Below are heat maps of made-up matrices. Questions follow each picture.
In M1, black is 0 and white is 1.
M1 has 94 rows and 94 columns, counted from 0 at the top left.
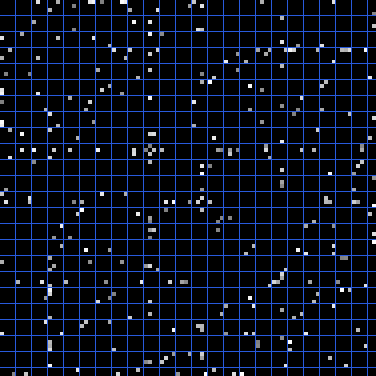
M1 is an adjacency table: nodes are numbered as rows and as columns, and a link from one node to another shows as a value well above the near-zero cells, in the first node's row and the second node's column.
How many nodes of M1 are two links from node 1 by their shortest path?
10
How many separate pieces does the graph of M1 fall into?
8
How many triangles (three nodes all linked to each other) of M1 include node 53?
3
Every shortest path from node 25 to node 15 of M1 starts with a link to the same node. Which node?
node 0
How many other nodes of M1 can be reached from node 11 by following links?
5
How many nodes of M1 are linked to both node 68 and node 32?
0
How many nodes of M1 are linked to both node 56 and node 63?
2
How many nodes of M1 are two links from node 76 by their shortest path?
3
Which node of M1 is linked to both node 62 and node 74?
node 27
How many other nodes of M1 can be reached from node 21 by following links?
5
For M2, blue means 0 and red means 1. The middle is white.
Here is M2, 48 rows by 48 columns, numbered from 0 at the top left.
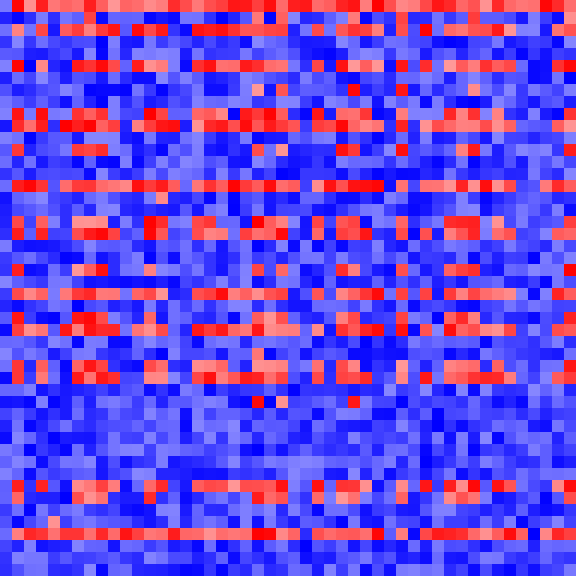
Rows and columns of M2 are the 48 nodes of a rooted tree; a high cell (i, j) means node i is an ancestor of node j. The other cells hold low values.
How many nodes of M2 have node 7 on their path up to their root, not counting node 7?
5
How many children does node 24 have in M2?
1
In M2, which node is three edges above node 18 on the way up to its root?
19
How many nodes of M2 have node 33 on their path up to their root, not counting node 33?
3
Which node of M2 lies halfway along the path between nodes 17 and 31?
9
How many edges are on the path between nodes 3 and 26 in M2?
3
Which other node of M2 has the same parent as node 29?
23
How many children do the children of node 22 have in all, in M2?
5
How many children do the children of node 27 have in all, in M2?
1
